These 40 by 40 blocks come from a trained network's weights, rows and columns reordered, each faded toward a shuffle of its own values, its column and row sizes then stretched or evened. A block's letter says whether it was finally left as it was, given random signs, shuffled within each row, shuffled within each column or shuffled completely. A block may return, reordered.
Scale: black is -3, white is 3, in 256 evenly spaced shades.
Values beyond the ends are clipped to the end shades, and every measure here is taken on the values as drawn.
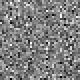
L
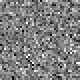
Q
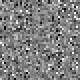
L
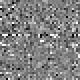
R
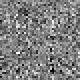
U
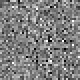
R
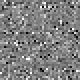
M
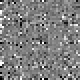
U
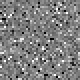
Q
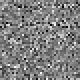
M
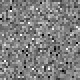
Q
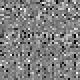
U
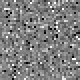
Q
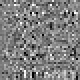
U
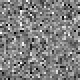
L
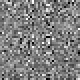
U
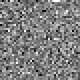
M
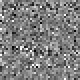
R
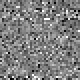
M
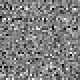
M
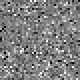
Q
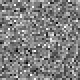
Q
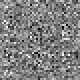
R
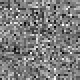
R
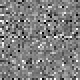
U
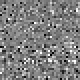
M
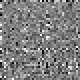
U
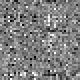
U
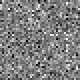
L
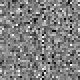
L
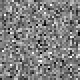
L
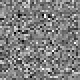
U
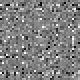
U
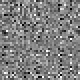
U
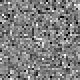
Q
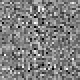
U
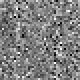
L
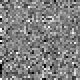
R
